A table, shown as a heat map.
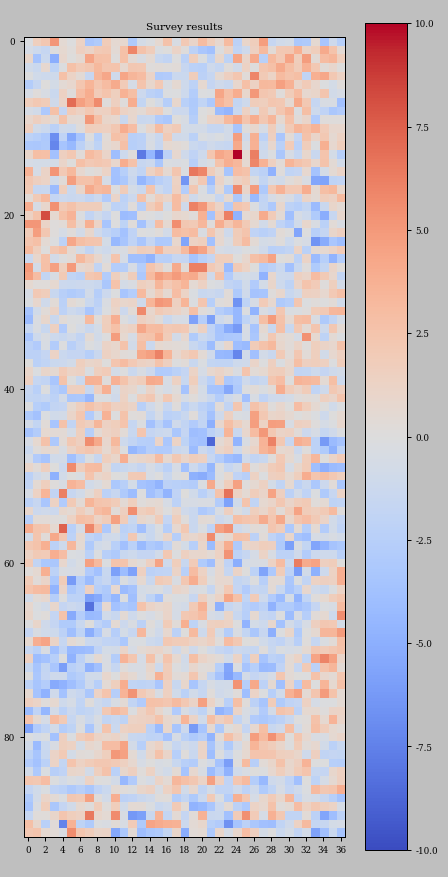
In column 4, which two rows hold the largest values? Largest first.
56, 52
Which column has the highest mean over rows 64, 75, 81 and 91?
26
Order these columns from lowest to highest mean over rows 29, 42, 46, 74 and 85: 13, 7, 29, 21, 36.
21, 13, 29, 36, 7
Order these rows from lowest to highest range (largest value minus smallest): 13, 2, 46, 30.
2, 30, 46, 13
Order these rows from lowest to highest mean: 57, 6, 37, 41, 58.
58, 41, 57, 37, 6
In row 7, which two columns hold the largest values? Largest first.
5, 8
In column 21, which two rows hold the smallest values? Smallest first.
46, 32
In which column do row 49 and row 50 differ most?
34
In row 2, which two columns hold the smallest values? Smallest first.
3, 1
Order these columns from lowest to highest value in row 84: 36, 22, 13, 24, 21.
21, 22, 24, 13, 36
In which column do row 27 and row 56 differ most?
23
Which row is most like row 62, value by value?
66
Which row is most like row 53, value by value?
83
